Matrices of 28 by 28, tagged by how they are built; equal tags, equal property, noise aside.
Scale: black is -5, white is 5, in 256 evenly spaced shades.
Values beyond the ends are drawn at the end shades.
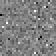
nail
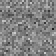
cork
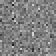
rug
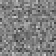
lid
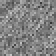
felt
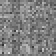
lid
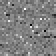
nail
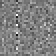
rug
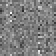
rug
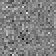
rug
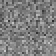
cork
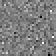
nail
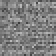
lid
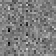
rug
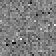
nail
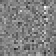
rug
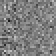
rug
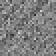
felt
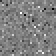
nail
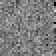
rug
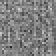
lid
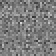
cork
